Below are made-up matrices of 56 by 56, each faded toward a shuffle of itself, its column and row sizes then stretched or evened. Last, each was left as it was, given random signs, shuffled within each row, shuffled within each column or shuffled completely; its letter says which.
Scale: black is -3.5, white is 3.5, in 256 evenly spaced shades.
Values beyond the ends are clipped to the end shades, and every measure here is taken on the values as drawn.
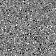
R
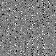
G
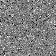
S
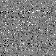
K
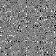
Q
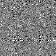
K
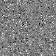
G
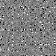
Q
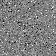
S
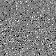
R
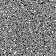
S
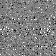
R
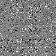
K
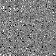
K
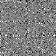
Q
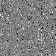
G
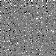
K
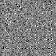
Q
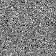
R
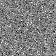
S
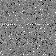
R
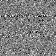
R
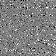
R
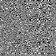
K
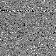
R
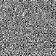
Q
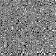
Q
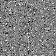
G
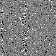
G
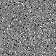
S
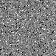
S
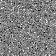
S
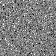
S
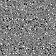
R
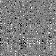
Q
